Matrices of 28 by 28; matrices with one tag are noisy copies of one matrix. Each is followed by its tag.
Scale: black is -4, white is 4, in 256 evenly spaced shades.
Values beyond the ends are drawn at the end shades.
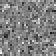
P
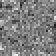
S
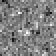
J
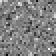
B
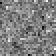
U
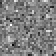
U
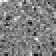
B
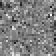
S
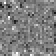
S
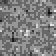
J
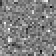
U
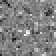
J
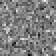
U
